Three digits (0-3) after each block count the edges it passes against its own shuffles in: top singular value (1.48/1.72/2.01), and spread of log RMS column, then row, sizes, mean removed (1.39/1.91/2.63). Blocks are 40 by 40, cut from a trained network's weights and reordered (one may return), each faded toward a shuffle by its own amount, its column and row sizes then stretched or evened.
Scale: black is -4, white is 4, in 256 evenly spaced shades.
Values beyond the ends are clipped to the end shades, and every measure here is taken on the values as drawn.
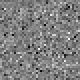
0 0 0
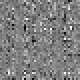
1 3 1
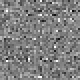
0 1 2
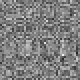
3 0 0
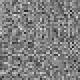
2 0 0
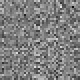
2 2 0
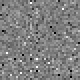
0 0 0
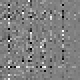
1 3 1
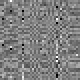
3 1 0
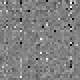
1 1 1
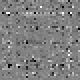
1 2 2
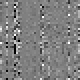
2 3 0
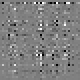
2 2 3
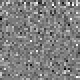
1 1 1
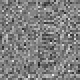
2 1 0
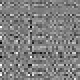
3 1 3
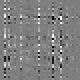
3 3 2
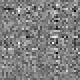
1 2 2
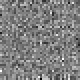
2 1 1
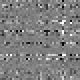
1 2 3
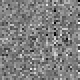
0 2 1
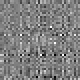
3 2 2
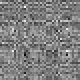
3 1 2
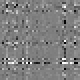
3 2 2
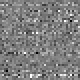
1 0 3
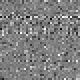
2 0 2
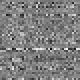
2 1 3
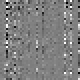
1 3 1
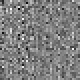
1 2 1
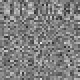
3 1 2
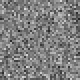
1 0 1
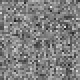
0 0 0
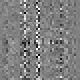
3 3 0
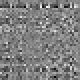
3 2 2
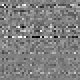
1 0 3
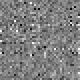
0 1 1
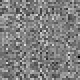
2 2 1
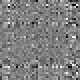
2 2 2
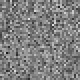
0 0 0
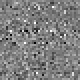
0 1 2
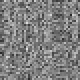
2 0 1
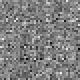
1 0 1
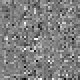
0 2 2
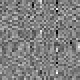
3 1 0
